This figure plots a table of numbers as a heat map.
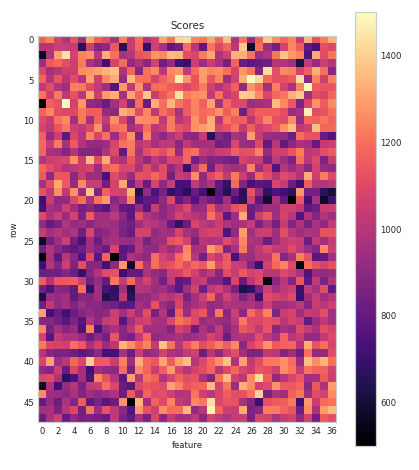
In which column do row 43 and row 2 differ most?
2
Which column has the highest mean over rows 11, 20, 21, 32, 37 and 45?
21
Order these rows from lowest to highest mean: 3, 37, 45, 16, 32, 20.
20, 32, 3, 37, 16, 45
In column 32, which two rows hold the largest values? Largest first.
5, 7
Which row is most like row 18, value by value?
3
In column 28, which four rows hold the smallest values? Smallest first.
30, 20, 19, 18
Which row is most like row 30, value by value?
13
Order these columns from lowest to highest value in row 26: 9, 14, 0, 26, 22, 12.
0, 14, 26, 12, 9, 22
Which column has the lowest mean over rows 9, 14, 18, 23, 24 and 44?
17
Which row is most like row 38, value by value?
9
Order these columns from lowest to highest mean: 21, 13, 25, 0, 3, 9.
0, 3, 9, 13, 25, 21
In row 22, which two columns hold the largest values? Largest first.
25, 21
